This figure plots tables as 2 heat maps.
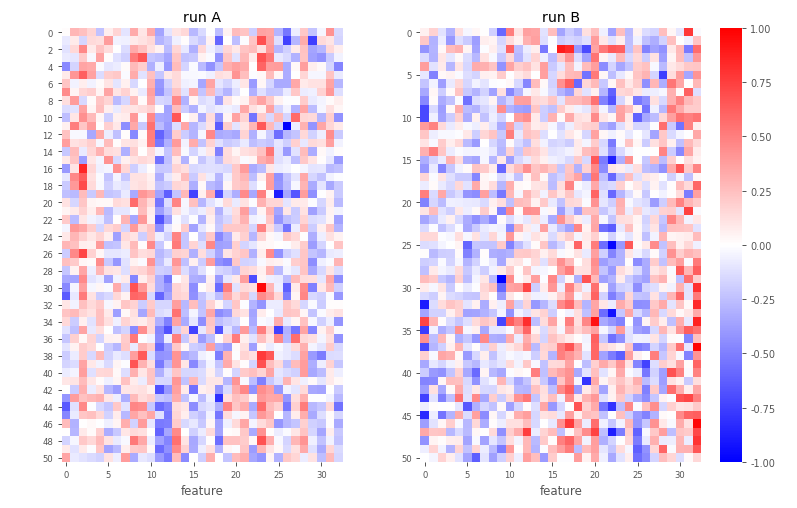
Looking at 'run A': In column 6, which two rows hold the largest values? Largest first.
16, 30
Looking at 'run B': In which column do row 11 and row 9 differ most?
0
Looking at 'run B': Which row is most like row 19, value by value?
36
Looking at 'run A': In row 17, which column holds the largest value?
2
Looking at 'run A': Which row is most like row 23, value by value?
0
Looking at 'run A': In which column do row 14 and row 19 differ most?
25
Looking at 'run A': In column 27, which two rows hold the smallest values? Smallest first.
19, 35
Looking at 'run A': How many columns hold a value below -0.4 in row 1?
3
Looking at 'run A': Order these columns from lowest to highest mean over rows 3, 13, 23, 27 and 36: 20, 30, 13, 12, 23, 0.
12, 30, 0, 20, 23, 13
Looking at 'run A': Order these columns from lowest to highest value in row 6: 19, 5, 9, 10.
19, 9, 5, 10
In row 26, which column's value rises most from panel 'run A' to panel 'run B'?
29
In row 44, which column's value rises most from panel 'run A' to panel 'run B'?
18
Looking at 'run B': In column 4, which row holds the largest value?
43
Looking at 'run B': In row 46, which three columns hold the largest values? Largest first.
32, 17, 20
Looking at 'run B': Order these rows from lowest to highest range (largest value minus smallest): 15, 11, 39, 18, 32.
18, 11, 39, 15, 32
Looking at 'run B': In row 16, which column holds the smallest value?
9
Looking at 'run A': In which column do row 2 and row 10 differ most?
22
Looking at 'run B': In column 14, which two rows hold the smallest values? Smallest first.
2, 50
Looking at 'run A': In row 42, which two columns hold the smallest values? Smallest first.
11, 15
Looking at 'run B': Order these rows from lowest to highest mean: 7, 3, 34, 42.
7, 3, 42, 34
